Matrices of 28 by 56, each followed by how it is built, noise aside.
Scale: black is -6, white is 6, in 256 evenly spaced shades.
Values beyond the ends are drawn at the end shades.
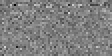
uneven rows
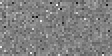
sparse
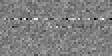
uneven rows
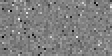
sparse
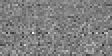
uneven rows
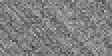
Toeplitz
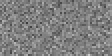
repeating rows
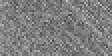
Toeplitz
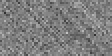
Toeplitz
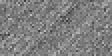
Hankel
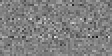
uneven rows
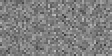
repeating rows
